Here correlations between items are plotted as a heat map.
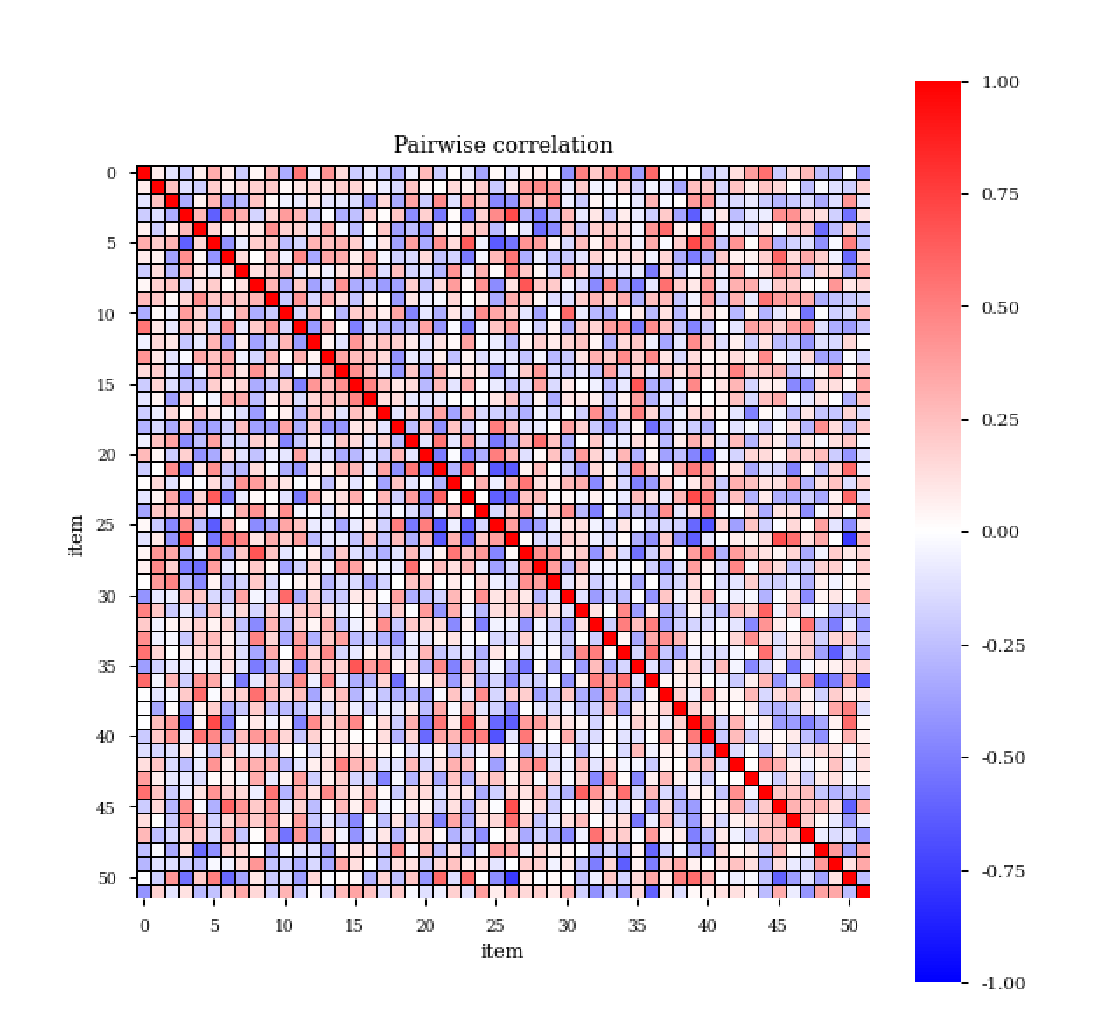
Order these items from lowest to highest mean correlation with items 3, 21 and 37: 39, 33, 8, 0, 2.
0, 39, 2, 33, 8
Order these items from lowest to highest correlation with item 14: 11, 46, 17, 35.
46, 17, 11, 35
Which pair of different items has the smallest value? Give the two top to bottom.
26, 50
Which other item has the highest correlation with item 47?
32
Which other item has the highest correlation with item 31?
44
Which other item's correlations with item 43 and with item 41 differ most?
35
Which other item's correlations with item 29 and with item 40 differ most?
4
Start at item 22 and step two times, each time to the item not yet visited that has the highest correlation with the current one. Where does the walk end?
8
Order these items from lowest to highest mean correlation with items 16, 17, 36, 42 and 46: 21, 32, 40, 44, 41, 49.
49, 41, 21, 40, 32, 44
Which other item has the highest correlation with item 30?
10
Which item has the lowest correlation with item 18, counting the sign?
36
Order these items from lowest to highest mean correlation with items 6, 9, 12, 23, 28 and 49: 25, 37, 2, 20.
25, 20, 37, 2
